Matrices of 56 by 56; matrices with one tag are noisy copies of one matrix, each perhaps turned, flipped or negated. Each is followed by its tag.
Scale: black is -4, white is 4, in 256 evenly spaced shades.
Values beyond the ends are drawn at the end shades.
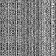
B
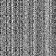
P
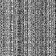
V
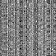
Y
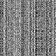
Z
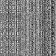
B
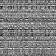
Y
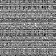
Y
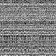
Z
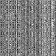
B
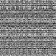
Y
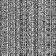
Y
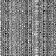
V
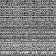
B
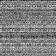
V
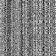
P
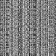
Y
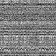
Z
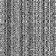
P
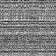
Z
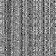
P
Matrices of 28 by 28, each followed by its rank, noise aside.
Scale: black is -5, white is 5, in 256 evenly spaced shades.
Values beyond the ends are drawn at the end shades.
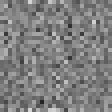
eight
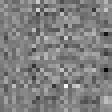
four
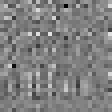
four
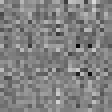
four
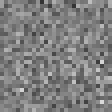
seven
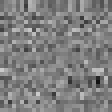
five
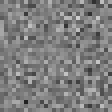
six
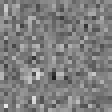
five
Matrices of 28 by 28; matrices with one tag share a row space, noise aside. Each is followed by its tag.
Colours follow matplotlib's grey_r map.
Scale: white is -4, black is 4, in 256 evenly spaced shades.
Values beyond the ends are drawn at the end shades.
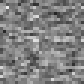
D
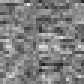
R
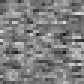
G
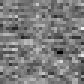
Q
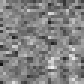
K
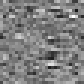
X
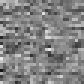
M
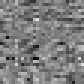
D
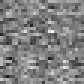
K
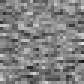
D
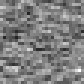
G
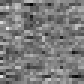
M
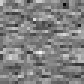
G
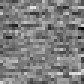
Q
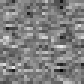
R
